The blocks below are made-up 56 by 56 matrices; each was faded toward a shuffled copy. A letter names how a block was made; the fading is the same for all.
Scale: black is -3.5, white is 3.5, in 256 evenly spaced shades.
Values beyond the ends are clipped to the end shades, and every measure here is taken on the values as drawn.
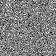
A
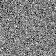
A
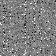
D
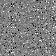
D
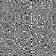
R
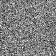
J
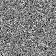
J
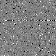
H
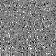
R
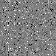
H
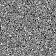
A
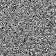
J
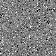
D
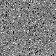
D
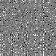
R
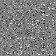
H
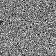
J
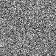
J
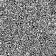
J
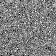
A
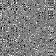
R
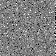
D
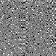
R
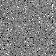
D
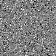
D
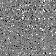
H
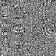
R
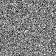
J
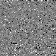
H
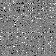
H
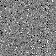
D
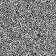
J
